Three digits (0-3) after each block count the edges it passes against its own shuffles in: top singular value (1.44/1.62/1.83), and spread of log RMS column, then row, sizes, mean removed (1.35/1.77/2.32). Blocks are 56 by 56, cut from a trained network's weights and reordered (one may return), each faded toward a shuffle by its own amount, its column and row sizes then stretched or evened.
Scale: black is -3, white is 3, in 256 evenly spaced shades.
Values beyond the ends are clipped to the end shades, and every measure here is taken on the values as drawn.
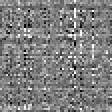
2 3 1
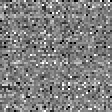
0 0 2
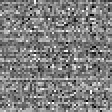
2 1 1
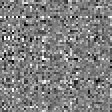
2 3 3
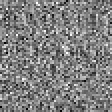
2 1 0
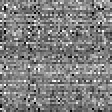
2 2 2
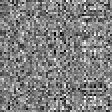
3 2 1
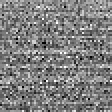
2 0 1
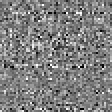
0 2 3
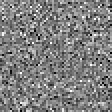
0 1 1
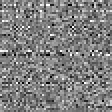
3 1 3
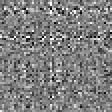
3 2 3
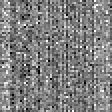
3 2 0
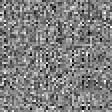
3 2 1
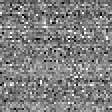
1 0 2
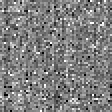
0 0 1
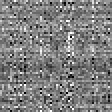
2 3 0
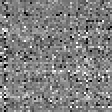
0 2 2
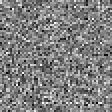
1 0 1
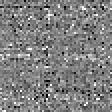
0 1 2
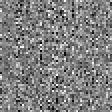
1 3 0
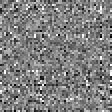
1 2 2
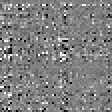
0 3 3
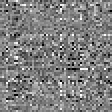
3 2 3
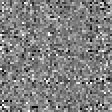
0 2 2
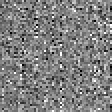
0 3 0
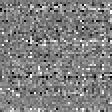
1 1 3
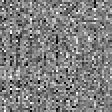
2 3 0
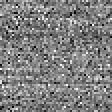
0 0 0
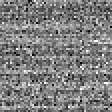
2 0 0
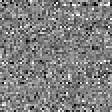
0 0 3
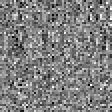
2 2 1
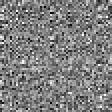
3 2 0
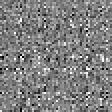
1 3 2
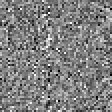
2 2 1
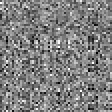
3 2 1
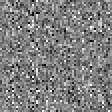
0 3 1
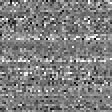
1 0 3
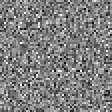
1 0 1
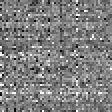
1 2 2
